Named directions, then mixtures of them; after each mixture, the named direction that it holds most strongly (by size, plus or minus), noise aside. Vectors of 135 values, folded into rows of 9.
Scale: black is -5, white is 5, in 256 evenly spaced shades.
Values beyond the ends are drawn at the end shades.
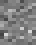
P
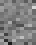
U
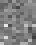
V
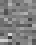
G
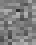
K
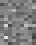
V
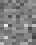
V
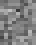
K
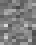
V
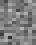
G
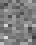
V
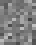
G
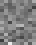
U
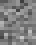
P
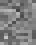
K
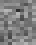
K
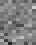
U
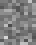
V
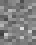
P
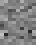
P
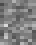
V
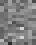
U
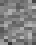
U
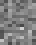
P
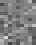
V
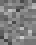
P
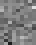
U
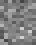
P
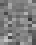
G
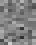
U
